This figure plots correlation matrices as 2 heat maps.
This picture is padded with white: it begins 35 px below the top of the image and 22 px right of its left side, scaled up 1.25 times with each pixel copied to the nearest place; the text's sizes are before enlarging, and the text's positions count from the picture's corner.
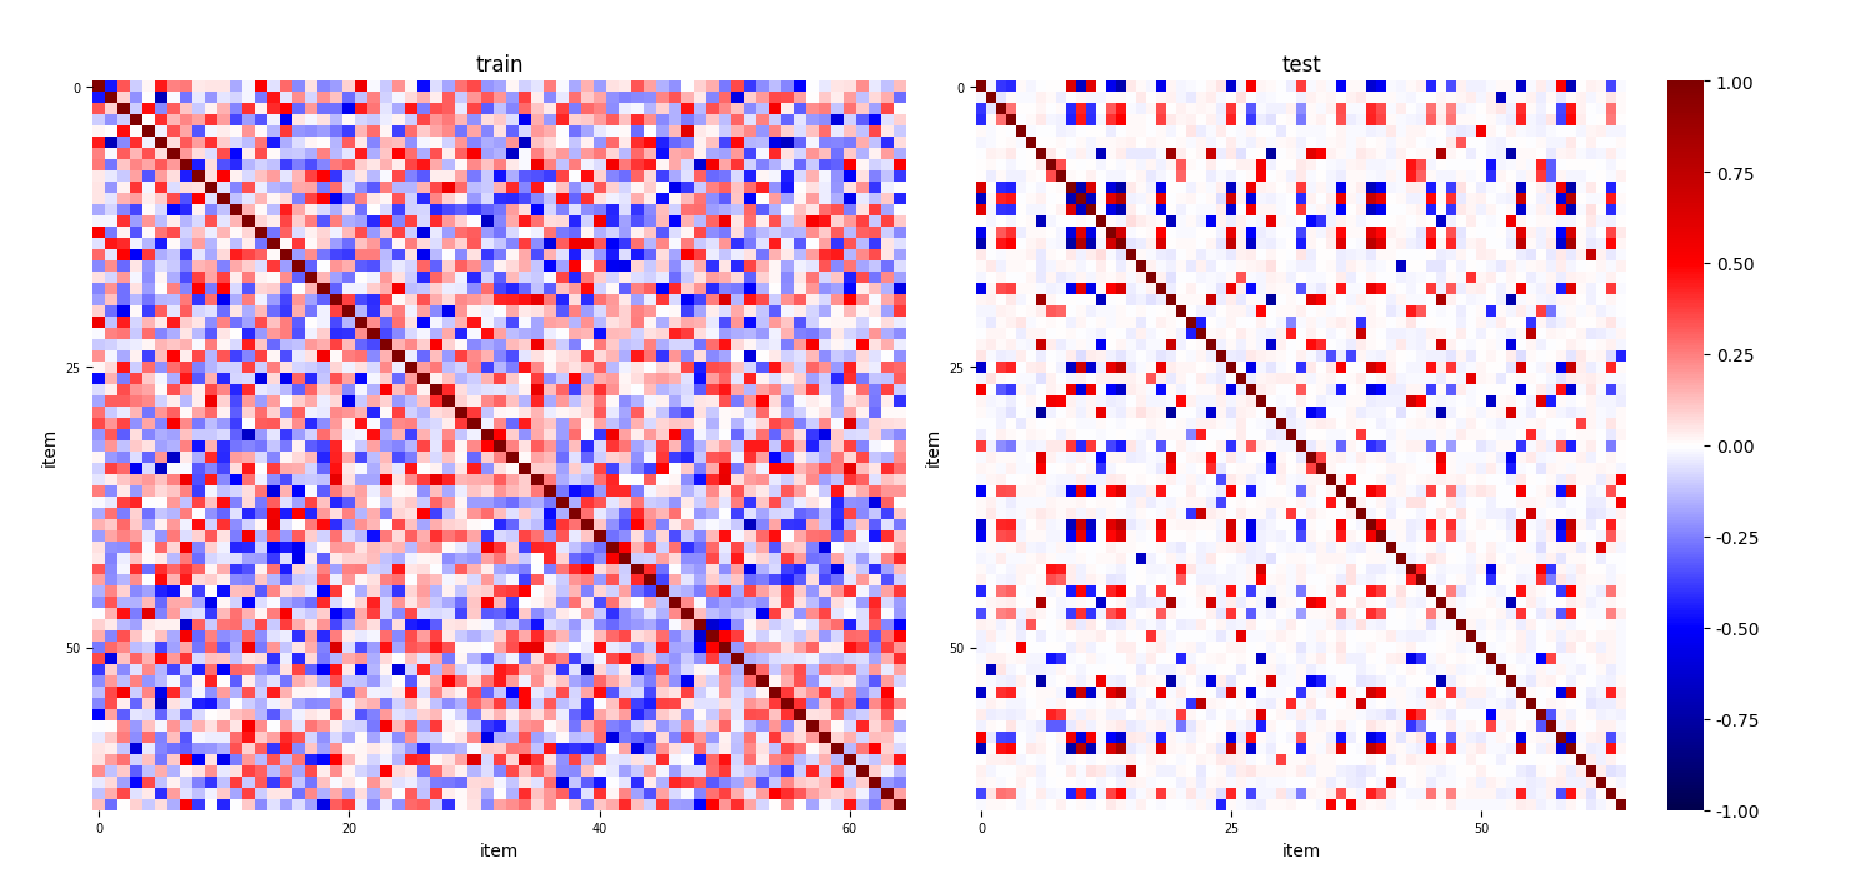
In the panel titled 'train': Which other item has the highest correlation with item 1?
14
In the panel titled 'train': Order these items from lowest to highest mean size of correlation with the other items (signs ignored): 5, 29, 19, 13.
29, 13, 5, 19
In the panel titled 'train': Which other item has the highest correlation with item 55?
34
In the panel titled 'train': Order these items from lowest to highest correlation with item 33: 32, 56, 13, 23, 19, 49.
13, 56, 23, 32, 49, 19
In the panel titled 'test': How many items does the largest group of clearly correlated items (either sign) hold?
21
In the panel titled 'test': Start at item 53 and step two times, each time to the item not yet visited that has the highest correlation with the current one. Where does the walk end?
12
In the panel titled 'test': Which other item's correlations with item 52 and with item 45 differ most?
1
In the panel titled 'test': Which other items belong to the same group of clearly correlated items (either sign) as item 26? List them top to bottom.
17, 49
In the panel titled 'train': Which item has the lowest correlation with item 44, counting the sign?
55
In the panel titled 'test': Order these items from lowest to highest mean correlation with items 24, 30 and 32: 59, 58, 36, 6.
59, 36, 6, 58
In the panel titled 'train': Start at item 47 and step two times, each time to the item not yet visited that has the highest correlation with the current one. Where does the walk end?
2
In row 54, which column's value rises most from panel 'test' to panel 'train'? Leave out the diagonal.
58
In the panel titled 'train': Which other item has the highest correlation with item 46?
31
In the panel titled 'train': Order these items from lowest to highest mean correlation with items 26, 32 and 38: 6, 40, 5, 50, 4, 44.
6, 5, 4, 40, 44, 50
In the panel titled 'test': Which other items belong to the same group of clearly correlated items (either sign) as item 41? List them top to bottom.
62
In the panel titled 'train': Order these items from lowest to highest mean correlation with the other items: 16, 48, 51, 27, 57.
48, 16, 51, 57, 27
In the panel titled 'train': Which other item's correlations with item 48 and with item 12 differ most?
50
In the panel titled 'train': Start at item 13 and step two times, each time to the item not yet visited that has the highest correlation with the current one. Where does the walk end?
21
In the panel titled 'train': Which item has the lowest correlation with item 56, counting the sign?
0
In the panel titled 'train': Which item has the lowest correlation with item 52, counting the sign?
39
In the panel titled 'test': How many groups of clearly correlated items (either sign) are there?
13
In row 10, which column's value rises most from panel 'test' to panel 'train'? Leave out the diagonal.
27
